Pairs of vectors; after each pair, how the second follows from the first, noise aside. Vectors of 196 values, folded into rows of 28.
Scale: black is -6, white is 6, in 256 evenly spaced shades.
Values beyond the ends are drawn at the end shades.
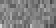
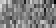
reversed, negated, scaled up.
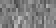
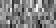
reversed, scaled up.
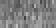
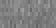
reversed, shrunk.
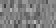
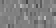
reversed, partly zeroed.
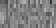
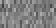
shuffled.
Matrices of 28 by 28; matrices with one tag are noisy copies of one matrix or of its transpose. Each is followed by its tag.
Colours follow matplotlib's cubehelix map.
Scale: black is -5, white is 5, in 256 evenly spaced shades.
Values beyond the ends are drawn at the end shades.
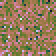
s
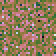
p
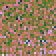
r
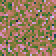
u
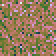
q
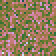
s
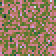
q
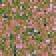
q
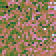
r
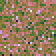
u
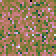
p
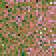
r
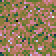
u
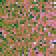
r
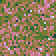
u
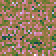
p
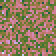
s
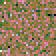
q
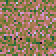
p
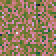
p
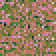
s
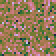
u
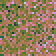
r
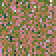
q
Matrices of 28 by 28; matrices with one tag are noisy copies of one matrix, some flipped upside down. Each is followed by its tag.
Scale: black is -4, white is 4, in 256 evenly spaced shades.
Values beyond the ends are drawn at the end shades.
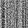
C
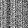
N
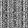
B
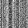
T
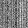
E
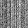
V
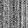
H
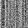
C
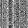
T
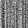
C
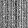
E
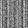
B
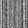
B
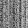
H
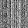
V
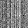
V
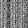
N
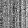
H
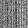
E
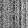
H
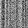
C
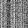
N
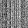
V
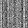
B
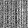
E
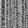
C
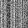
N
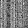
N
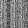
N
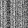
N
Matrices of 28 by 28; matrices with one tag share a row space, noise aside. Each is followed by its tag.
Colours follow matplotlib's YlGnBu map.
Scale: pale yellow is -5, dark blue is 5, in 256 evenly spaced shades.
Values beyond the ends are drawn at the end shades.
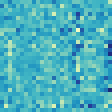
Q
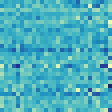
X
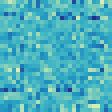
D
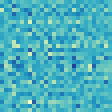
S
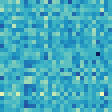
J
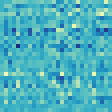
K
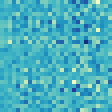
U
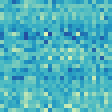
J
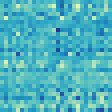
K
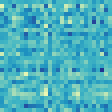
J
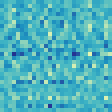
S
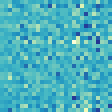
U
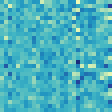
Q
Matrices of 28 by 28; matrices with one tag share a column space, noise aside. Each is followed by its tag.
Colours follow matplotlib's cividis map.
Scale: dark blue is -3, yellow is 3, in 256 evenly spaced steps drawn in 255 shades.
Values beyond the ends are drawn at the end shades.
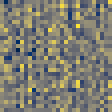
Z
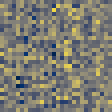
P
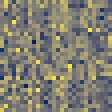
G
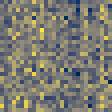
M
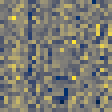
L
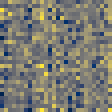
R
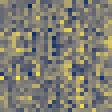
G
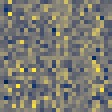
M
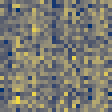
P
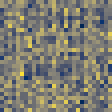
G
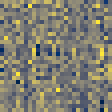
R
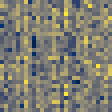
G
